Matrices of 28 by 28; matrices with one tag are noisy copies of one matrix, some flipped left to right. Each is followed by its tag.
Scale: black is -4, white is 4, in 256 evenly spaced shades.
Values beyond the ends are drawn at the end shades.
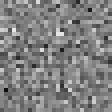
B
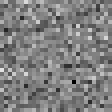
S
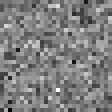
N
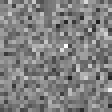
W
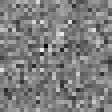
B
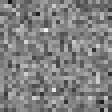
N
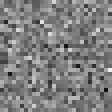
B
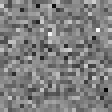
B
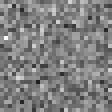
S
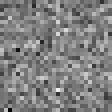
N
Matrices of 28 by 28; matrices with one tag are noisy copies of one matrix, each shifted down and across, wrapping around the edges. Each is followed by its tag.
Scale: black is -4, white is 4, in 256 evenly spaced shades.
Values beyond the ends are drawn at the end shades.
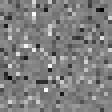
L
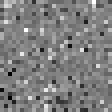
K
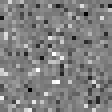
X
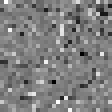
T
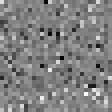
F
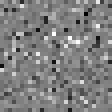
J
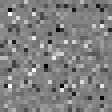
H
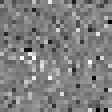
F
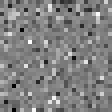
K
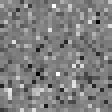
K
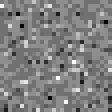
X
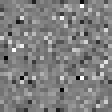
H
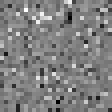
J
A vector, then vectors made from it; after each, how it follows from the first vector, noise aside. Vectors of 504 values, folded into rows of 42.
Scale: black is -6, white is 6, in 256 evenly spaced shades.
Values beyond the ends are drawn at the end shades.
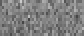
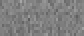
shrunk.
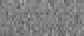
shrunk.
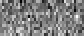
negated, scaled up.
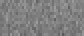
reversed, negated, shrunk.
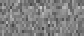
wrapped around.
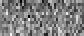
negated, scaled up.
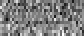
reversed, scaled up.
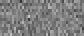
sign-scrambled.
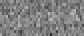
wrapped around.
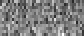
reversed, scaled up.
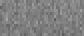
reversed, negated, shrunk.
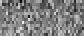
negated, scaled up.
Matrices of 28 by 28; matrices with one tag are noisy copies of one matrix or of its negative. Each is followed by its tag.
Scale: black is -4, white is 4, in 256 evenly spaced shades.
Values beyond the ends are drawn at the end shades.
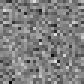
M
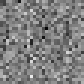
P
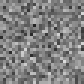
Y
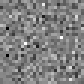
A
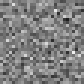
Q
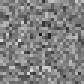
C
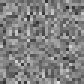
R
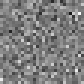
A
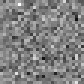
A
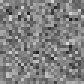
R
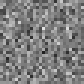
P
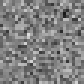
Q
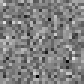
P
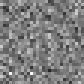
C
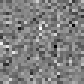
M
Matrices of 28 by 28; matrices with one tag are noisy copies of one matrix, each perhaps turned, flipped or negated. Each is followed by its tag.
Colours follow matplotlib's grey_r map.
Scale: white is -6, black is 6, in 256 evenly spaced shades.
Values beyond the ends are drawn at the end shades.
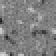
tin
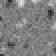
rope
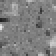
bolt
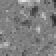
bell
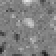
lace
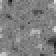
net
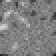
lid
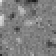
bell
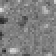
rope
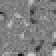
tin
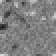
lid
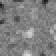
lace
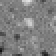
lace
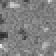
rope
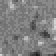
bell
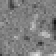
bell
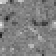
tin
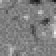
bell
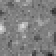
lace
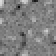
tin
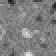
lace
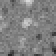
lace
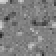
tin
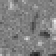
bell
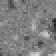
bell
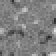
tin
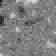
bell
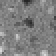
lace
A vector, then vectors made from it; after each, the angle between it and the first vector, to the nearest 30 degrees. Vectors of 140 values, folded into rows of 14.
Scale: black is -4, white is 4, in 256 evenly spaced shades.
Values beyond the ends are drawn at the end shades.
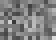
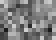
60 degrees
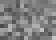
60 degrees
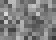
120 degrees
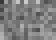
90 degrees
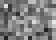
60 degrees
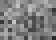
150 degrees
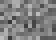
150 degrees
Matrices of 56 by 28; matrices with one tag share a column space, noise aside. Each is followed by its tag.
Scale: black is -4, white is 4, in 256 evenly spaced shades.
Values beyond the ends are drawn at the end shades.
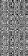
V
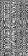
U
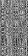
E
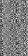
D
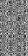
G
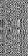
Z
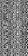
U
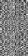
V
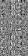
V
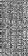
U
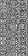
D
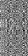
Z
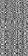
U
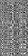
U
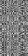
G
